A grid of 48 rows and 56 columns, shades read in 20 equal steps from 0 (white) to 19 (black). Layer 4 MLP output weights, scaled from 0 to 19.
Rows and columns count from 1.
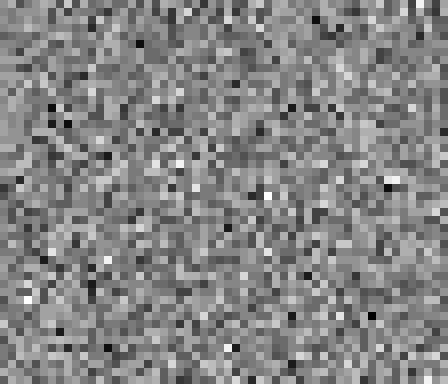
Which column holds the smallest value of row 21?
23
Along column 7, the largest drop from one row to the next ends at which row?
17
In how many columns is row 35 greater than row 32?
26
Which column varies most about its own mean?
7
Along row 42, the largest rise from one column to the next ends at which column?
8
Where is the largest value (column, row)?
47, 40
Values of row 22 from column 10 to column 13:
13 7 10 11
